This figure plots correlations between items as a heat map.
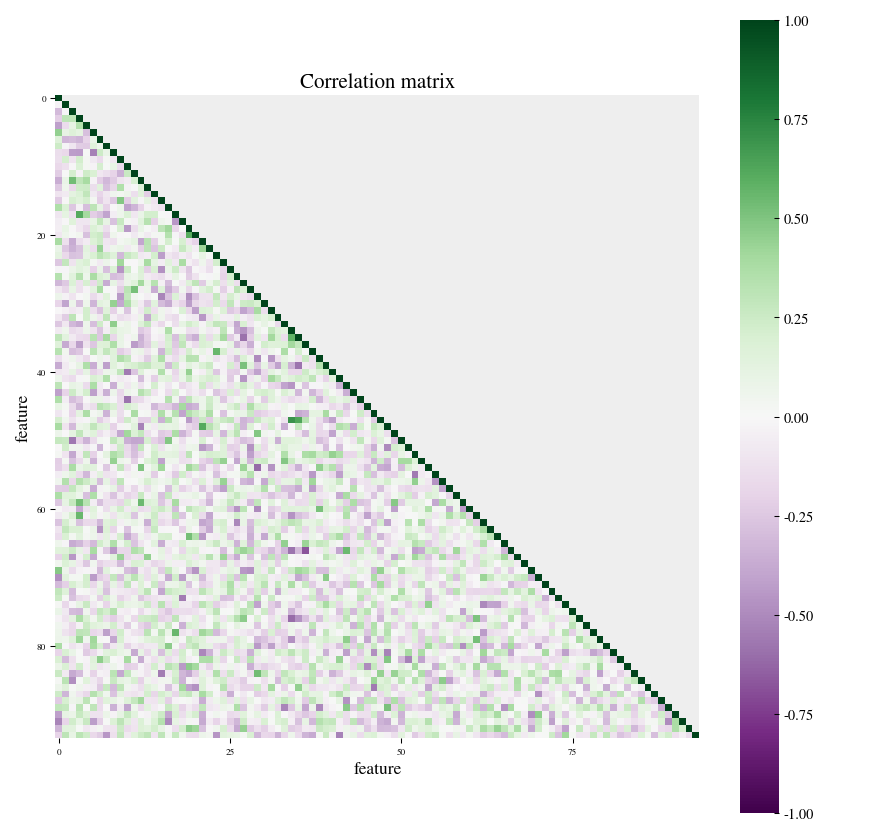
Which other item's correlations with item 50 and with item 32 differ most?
2
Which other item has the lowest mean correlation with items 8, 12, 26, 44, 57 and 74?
35
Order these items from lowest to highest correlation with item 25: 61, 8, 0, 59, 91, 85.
91, 85, 0, 61, 8, 59
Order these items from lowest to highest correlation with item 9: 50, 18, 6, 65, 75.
6, 75, 65, 50, 18
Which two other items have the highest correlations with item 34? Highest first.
47, 35
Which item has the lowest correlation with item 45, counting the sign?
83
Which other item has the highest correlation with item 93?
74
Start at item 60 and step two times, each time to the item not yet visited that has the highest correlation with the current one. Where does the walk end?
54
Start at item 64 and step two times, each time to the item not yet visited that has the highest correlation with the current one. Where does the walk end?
20
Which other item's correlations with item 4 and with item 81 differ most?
46
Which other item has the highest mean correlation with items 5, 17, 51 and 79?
3
